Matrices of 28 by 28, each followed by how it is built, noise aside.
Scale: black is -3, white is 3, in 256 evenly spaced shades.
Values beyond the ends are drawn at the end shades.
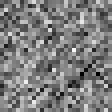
Hankel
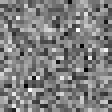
noise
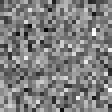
noise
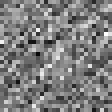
Hankel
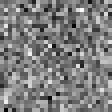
noise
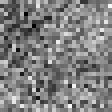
smooth
